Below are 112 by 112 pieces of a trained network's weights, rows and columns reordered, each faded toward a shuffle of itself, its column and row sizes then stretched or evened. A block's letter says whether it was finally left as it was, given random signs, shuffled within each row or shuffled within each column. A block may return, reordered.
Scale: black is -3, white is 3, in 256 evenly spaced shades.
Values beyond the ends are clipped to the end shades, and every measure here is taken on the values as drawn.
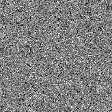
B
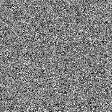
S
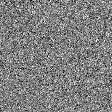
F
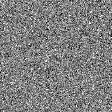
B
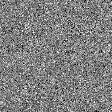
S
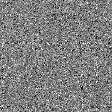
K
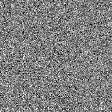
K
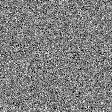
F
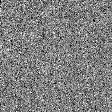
B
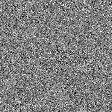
F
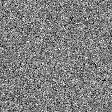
F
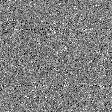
F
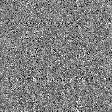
K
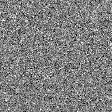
F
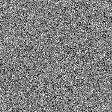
B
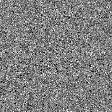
S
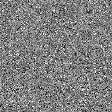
K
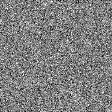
B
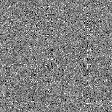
K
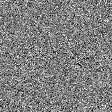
F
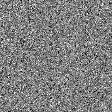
B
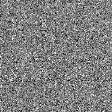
S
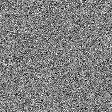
F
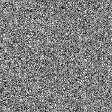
K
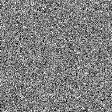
S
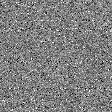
F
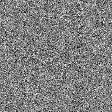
B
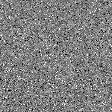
F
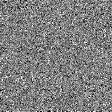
S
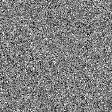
B
